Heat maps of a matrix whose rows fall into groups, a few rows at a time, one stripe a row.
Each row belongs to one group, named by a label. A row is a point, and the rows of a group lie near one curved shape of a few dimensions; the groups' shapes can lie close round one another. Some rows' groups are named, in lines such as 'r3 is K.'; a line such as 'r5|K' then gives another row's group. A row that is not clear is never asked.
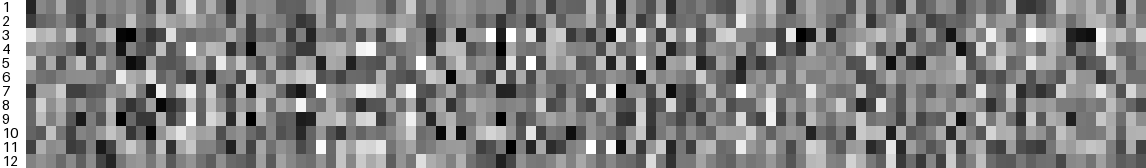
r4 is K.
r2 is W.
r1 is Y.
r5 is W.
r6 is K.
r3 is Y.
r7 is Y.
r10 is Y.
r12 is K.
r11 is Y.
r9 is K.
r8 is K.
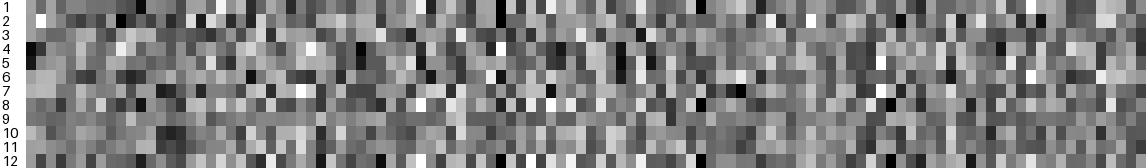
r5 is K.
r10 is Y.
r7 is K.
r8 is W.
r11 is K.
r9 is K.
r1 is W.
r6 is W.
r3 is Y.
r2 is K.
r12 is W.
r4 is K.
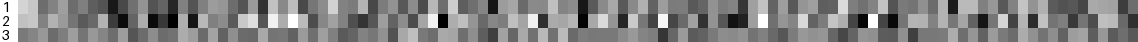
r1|Y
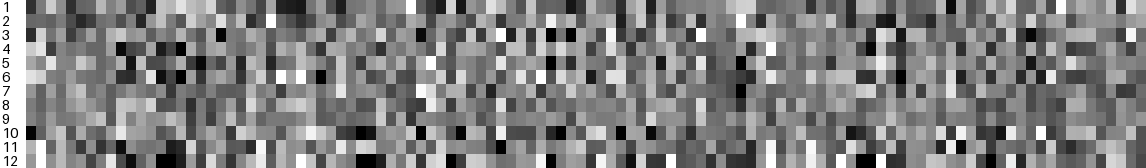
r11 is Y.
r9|Y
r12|K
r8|K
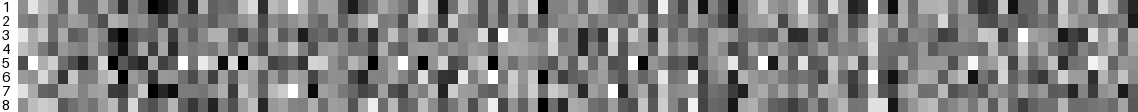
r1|K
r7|Y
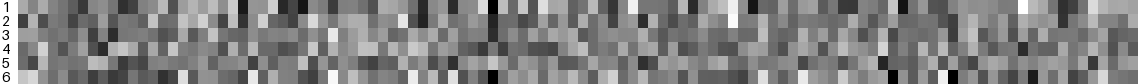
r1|W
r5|Y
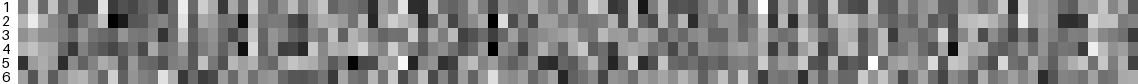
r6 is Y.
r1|K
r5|K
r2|Y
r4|Y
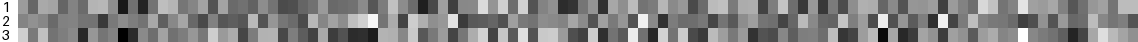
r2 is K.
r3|W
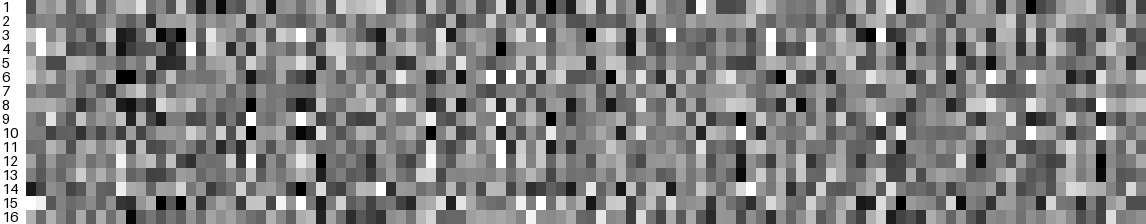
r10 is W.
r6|Y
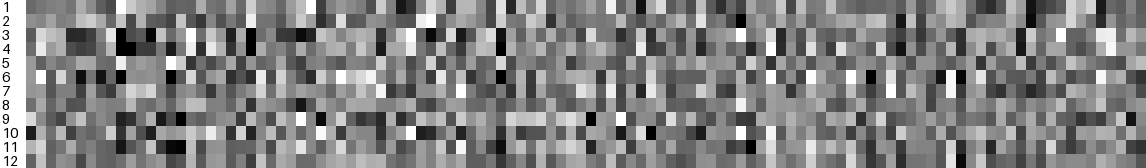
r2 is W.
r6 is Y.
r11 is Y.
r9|Y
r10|K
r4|K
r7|Y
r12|Y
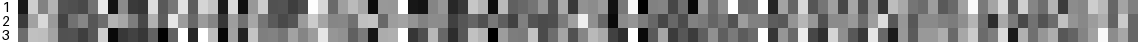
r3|K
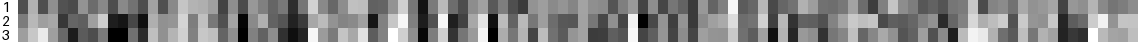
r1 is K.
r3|Y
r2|Y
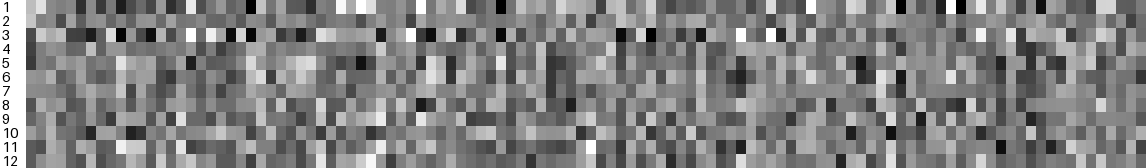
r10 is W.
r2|Y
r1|K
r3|K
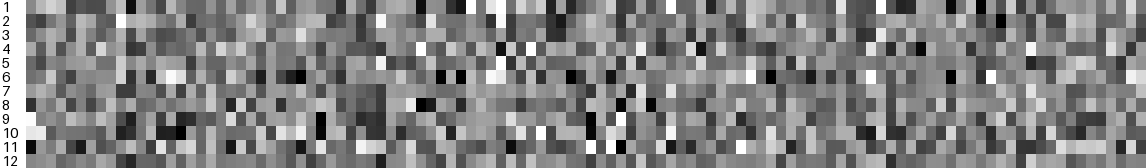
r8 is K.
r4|W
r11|Y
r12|Y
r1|W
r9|Y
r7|Y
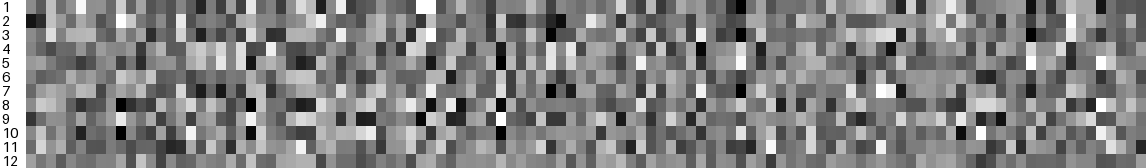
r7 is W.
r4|W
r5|W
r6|K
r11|K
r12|Y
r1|W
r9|K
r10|K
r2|K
